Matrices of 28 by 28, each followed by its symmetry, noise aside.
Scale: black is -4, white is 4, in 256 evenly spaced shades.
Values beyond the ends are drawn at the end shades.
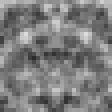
mirrored left to right.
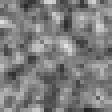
no symmetry.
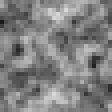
same after a half turn.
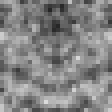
mirrored left to right.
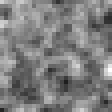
no symmetry.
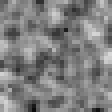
no symmetry.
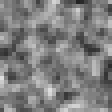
antisymmetric.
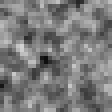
no symmetry.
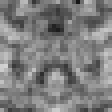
mirrored left to right.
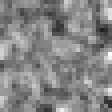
no symmetry.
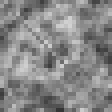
symmetric.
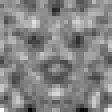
mirrored left to right.
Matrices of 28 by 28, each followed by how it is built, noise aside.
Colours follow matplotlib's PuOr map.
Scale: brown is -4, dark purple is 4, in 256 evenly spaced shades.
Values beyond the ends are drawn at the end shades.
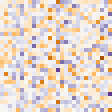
repeating rows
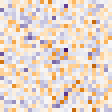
repeating rows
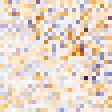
upper triangular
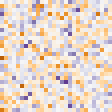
repeating rows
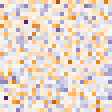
blocks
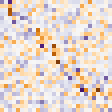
banded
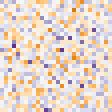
repeating rows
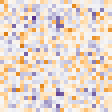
blocks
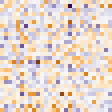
low rank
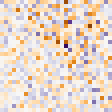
upper triangular
